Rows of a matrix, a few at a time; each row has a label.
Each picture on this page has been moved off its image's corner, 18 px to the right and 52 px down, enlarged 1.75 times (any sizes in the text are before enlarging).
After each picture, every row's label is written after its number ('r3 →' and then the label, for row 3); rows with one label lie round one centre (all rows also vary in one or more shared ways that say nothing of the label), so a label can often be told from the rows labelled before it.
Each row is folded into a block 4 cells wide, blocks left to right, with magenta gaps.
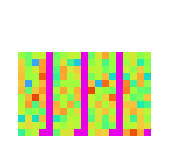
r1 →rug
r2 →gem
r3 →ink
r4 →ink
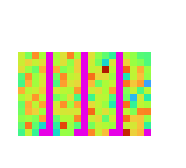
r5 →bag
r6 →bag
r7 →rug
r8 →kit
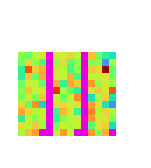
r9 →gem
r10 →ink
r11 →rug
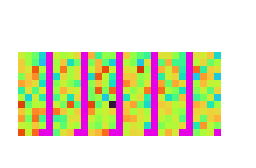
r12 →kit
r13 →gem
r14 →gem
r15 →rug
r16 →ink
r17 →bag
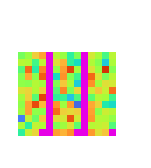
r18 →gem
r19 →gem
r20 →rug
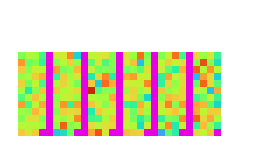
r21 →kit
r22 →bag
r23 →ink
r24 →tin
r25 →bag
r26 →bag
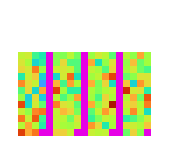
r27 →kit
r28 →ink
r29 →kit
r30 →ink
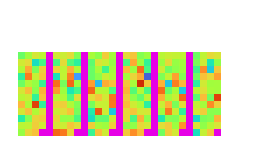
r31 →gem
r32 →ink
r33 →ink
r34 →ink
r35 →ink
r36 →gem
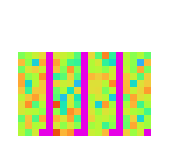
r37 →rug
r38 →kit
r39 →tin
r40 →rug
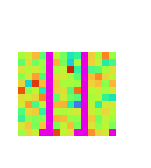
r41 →ink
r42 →rug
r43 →tin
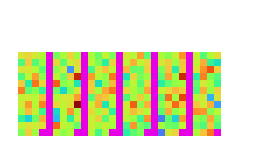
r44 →ink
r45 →kit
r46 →rug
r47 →bag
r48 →gem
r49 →gem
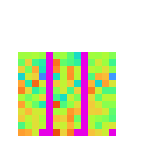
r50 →ink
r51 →kit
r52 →ink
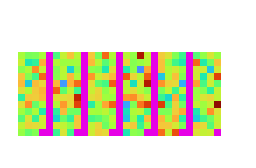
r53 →rug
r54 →ink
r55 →tin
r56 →tin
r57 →kit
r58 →kit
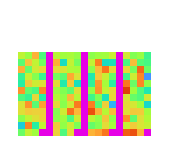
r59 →bag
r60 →kit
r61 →gem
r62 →ink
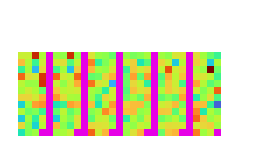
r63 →tin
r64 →tin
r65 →kit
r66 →gem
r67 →gem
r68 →rug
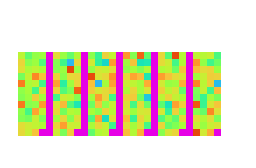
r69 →kit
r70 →rug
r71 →rug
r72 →tin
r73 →tin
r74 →kit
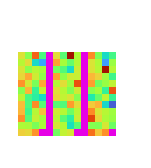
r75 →tin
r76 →tin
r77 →rug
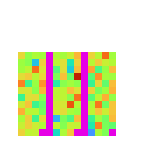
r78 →rug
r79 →gem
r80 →bag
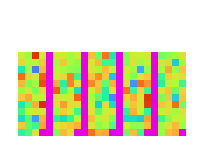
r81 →tin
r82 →ink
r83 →tin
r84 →ink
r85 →gem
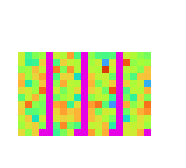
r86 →rug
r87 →bag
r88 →rug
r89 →kit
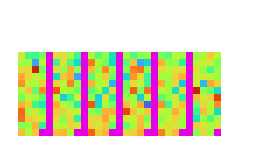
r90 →rug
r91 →ink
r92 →kit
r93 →gem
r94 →kit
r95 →ink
